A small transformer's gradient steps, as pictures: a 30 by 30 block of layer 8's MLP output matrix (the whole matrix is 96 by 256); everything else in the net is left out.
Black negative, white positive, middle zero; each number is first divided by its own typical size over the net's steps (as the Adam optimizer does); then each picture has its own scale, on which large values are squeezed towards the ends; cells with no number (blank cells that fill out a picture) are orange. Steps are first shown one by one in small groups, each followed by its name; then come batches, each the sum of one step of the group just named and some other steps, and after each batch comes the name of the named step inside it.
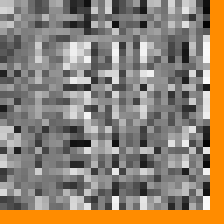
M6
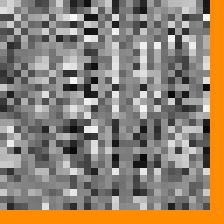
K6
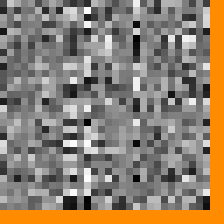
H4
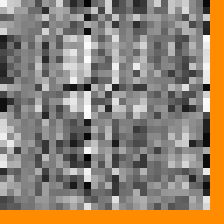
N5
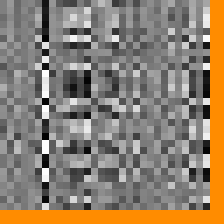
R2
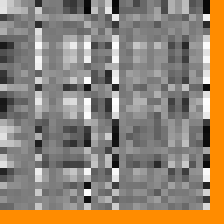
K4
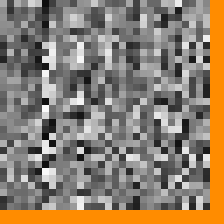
R2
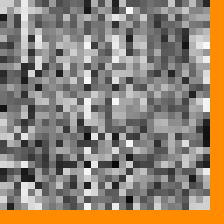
K4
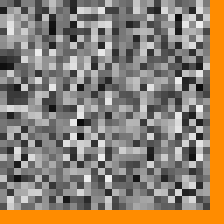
H4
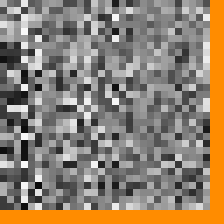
K4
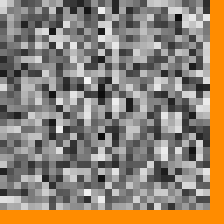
K4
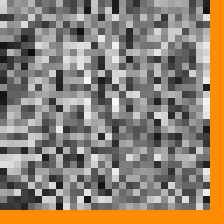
K4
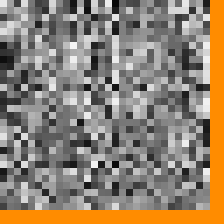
K4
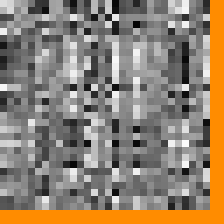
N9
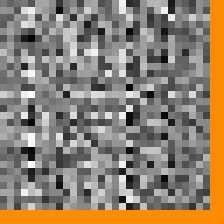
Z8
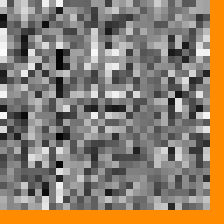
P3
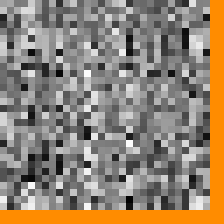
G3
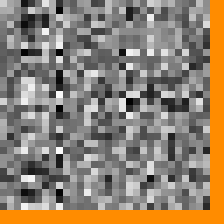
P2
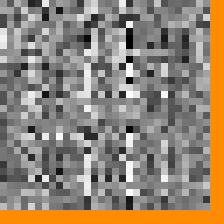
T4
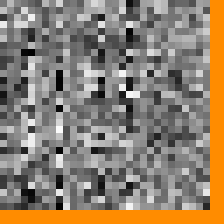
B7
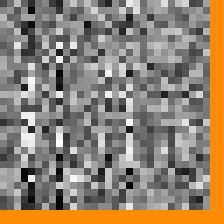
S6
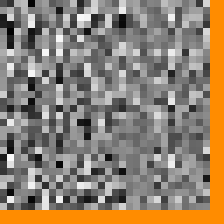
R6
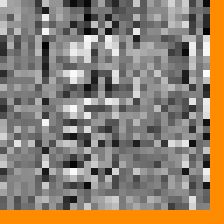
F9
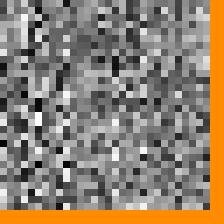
B7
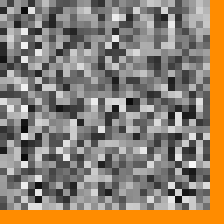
P2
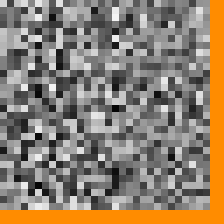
P3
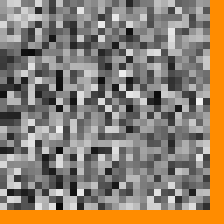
B7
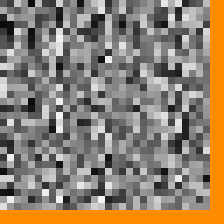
R6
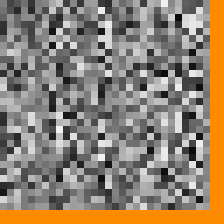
S6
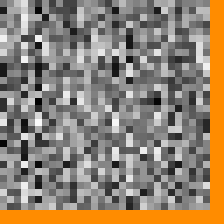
T4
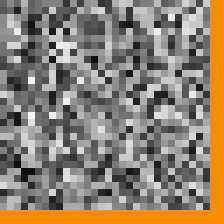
S6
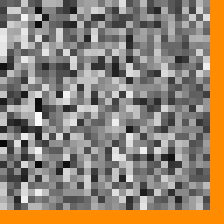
T4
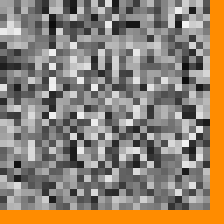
N9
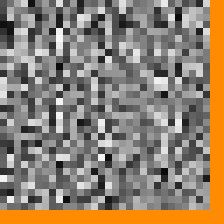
R6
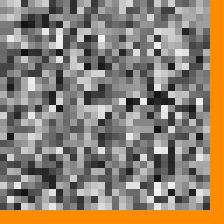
P2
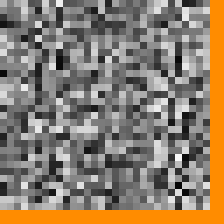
P3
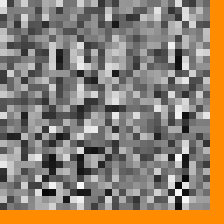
P3
